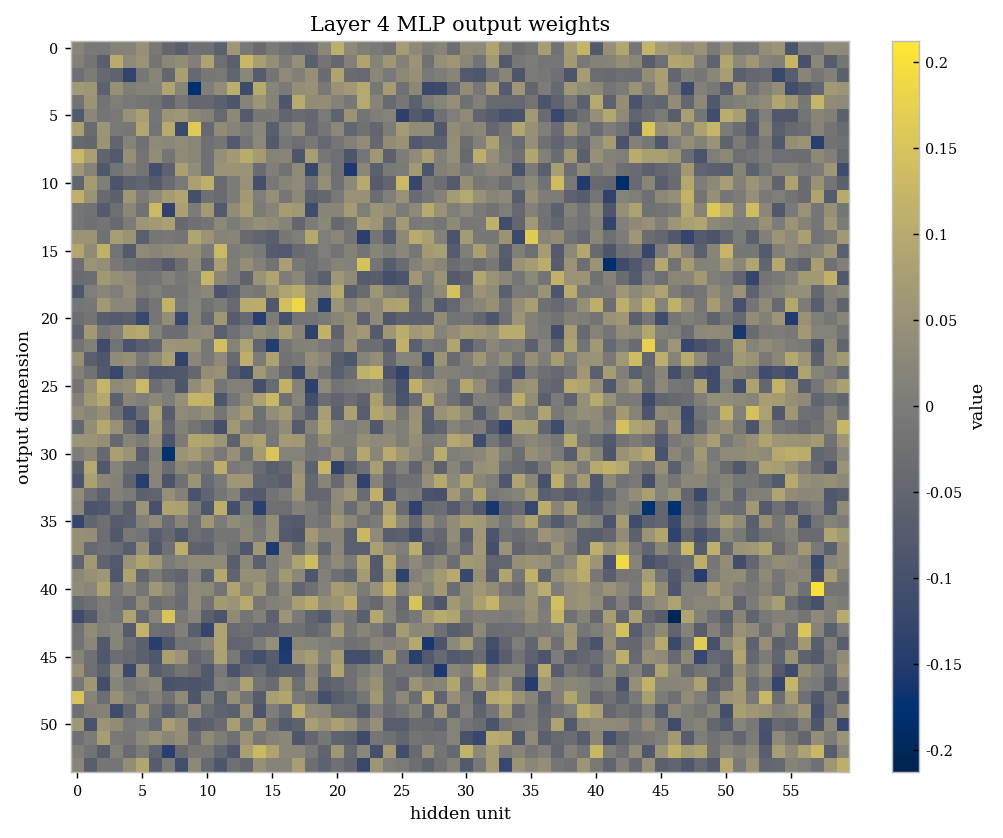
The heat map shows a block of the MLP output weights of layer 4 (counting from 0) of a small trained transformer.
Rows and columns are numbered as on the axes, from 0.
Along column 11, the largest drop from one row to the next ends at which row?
42
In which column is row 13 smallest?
41
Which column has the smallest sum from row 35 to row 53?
46
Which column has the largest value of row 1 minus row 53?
22
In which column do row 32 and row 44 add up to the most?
48
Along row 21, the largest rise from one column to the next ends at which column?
19
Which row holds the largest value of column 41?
31
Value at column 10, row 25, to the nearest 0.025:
0.075
